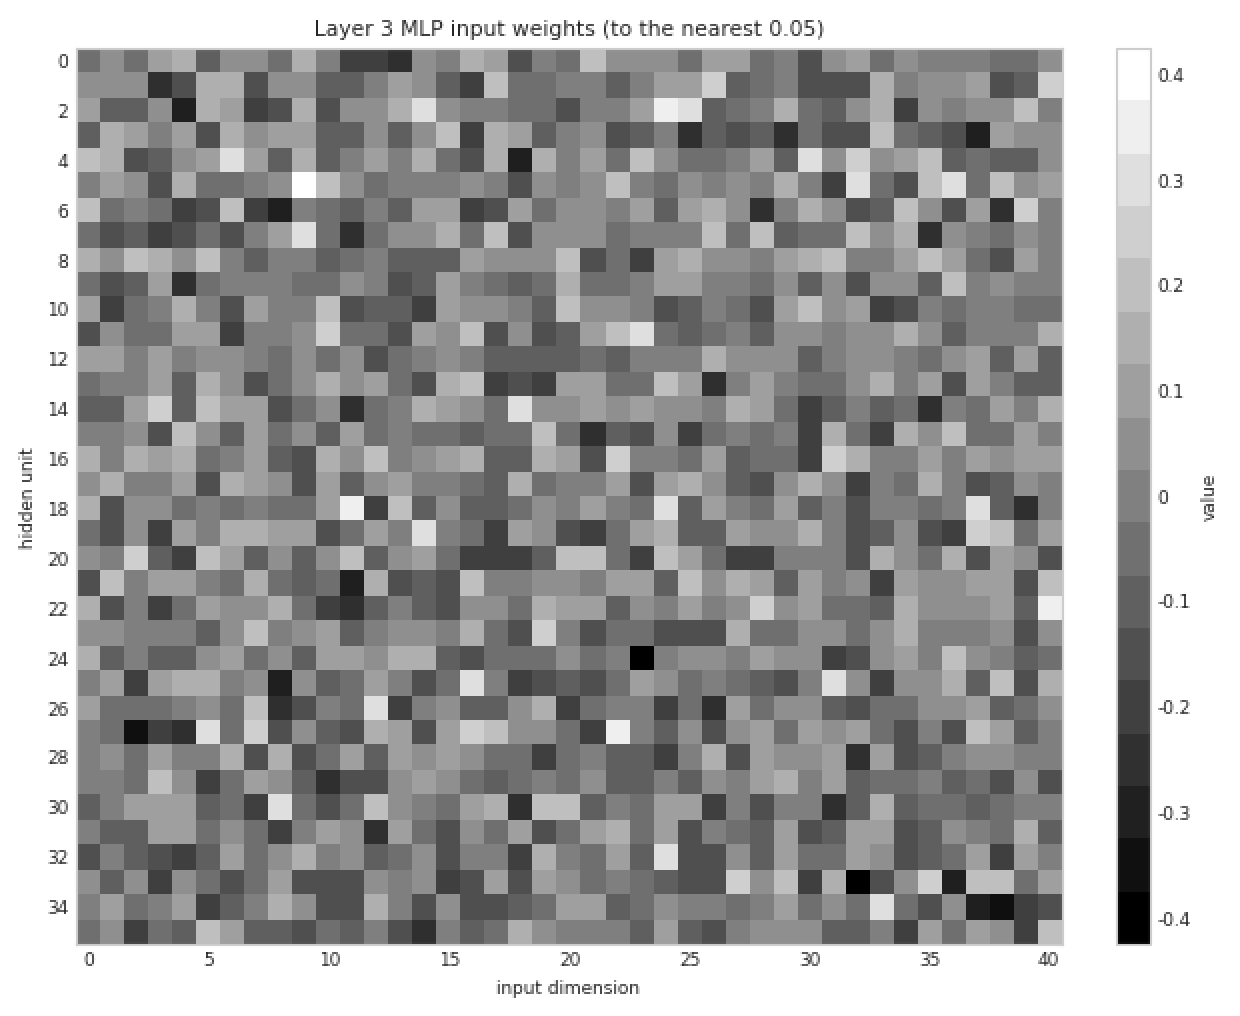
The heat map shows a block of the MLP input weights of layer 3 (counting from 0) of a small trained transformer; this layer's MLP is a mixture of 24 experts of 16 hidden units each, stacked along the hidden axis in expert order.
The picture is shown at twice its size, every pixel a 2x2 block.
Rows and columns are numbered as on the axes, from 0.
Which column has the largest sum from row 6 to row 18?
15
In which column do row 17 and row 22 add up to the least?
11
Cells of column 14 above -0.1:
25
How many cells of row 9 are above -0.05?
23
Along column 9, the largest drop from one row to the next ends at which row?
6
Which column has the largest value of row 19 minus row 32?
38
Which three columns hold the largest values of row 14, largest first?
18, 3, 5
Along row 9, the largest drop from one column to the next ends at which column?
4
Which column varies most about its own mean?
32
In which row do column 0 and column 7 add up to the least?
30
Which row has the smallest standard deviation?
12
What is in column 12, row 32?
-0.1
